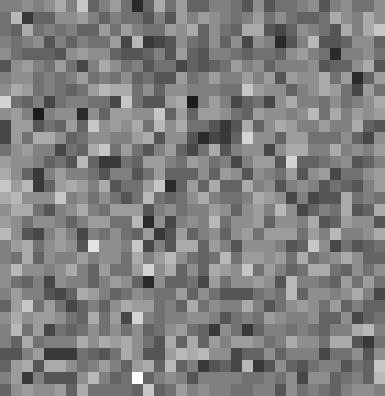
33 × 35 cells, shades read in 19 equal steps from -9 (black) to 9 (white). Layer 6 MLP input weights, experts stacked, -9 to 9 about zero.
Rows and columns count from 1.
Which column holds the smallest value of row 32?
3
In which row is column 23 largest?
12
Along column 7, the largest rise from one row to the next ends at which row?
31
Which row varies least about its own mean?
33
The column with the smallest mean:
22
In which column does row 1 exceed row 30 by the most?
6
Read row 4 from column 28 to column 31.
0 4 -3 -3
